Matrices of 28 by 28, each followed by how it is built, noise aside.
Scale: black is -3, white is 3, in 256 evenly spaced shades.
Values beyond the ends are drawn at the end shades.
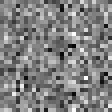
repeating rows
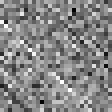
Toeplitz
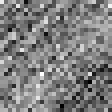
Hankel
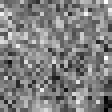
smooth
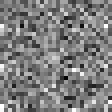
repeating rows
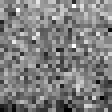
smooth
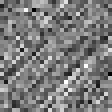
Hankel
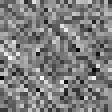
Toeplitz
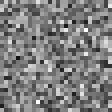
noise
